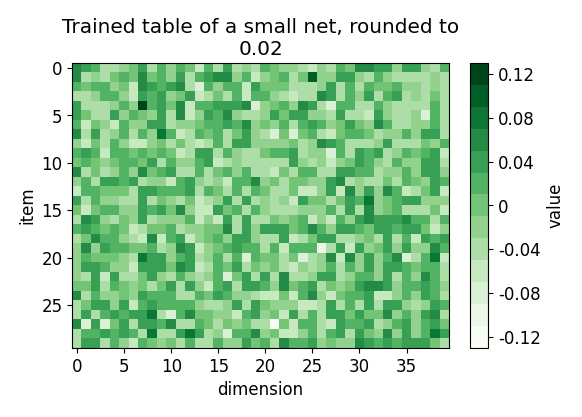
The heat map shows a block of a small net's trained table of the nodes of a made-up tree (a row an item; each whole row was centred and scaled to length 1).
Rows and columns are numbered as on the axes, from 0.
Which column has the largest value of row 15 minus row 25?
15
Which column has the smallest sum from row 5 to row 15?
39
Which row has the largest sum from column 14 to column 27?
17
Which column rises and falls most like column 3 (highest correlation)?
19
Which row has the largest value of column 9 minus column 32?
7
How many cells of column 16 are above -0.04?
21
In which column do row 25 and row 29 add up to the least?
6
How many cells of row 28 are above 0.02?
13
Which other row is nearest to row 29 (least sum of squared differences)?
23
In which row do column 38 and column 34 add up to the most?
20
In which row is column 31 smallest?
5
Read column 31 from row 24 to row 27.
0.04 0.04 0 0.04
